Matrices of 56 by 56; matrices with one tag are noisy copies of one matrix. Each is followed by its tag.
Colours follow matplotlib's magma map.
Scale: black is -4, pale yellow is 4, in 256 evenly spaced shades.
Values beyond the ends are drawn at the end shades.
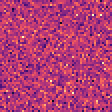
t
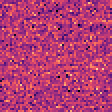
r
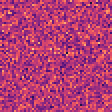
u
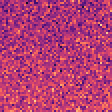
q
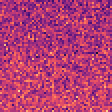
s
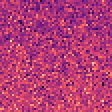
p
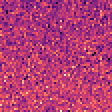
q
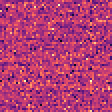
r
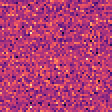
r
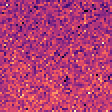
s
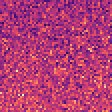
s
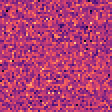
r
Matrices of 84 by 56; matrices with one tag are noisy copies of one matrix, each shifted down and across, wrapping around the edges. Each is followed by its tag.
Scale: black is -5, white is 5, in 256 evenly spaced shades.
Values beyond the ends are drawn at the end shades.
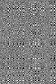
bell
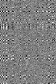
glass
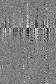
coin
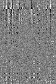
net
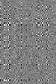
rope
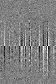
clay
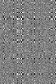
rope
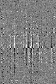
net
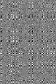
bell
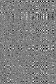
glass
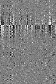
coin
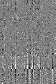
net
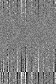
clay
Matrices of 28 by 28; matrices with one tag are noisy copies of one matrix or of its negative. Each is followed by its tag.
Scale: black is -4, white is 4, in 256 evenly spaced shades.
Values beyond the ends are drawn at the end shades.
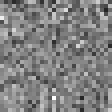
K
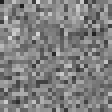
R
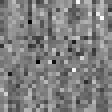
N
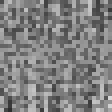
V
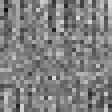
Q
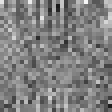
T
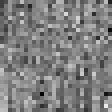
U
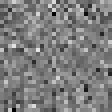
K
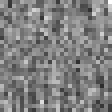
V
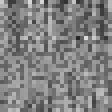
N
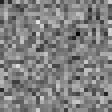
R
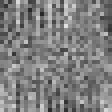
T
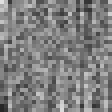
U
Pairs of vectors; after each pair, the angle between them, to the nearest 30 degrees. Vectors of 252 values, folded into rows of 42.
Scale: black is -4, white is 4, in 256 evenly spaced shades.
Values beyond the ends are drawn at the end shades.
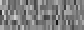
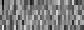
90 degrees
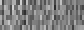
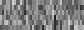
60 degrees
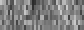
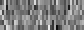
90 degrees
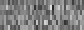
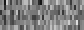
90 degrees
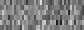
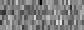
150 degrees
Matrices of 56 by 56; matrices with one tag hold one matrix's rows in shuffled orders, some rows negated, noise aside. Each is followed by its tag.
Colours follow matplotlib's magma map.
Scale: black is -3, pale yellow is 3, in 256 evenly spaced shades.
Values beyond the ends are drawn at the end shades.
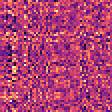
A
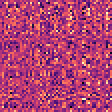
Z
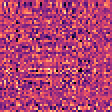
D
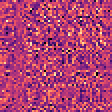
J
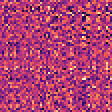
Z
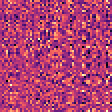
Z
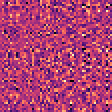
Z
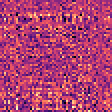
D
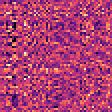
A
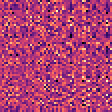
Z
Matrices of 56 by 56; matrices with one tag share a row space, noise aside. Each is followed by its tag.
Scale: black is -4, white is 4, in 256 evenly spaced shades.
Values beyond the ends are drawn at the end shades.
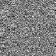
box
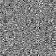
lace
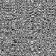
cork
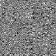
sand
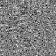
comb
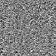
lace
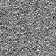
comb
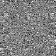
box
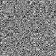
lace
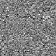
sand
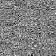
cork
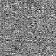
cork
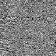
box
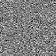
lace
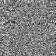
box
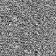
comb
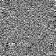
box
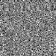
lace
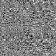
sand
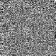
box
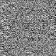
box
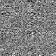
cork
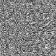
sand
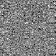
box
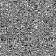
comb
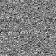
comb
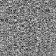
comb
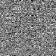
cork
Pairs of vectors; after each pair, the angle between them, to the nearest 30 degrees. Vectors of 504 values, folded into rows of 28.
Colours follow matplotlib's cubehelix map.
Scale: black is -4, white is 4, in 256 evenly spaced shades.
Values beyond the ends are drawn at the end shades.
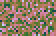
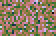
90 degrees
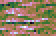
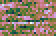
150 degrees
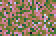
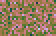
60 degrees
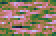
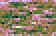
150 degrees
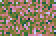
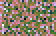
90 degrees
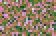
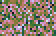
120 degrees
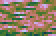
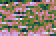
150 degrees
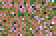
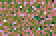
150 degrees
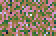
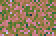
150 degrees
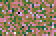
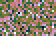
30 degrees
